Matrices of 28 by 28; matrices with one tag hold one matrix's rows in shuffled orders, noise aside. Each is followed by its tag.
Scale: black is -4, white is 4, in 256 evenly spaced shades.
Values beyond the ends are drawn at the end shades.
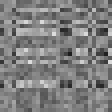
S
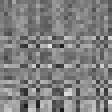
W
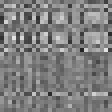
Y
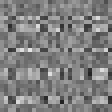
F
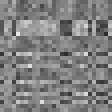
S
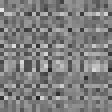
Y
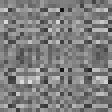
F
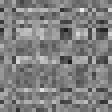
S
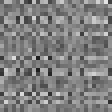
Y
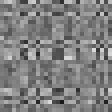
W
